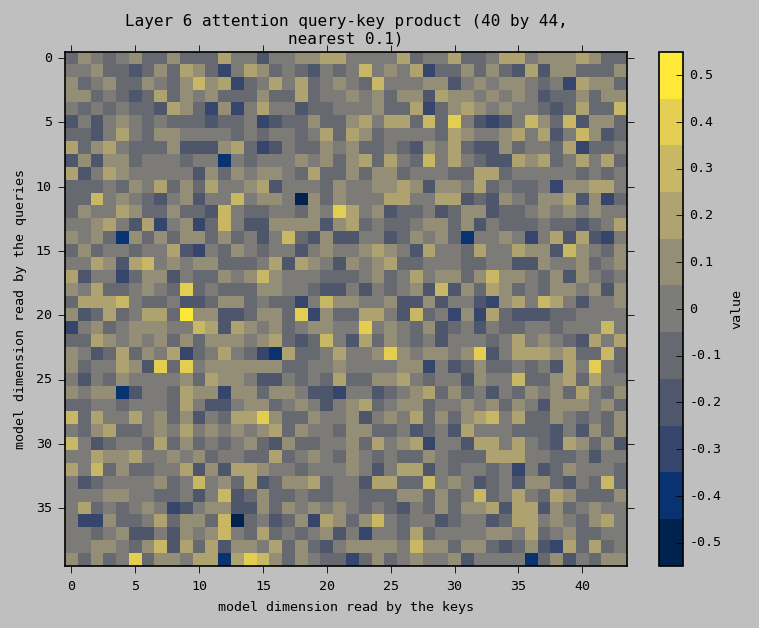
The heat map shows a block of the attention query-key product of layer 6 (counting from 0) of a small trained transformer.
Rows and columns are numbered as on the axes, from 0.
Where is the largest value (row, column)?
20, 9
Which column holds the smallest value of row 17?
4
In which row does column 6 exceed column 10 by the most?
13
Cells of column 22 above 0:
17
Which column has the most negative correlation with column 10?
39
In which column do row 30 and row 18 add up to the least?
28
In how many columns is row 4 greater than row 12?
15
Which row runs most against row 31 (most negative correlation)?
10
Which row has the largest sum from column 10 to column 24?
21
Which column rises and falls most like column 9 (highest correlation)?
27
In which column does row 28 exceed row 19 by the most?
33
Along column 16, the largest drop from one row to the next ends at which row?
23
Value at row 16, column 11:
0.1
